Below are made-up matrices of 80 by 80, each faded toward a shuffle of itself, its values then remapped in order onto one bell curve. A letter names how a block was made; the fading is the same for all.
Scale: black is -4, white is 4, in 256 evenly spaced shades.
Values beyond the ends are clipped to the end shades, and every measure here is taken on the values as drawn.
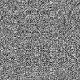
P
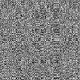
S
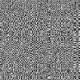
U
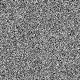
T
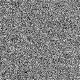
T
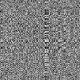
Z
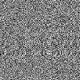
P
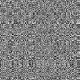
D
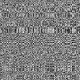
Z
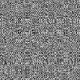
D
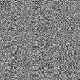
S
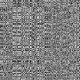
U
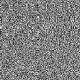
P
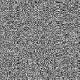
P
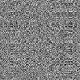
S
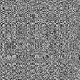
D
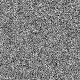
T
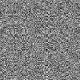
S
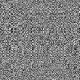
S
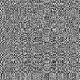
D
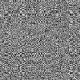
S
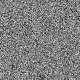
T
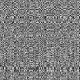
D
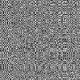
U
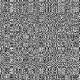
U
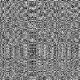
U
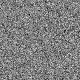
T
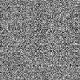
P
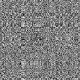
S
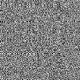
P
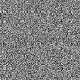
P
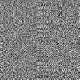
S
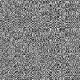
S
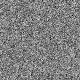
T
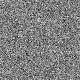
T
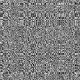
Z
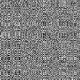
Z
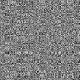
S
